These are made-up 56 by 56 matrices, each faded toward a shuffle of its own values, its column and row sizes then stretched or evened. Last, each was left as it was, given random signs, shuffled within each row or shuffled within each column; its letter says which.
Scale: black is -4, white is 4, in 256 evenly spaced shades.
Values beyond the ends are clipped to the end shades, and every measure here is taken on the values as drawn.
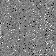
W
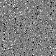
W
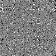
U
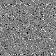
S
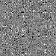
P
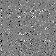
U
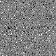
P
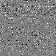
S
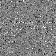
S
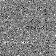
S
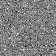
S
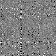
P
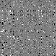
P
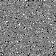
S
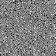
W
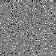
P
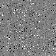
U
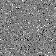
S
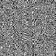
P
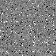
U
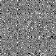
U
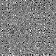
P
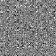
P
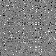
P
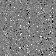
W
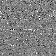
S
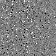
W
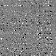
P
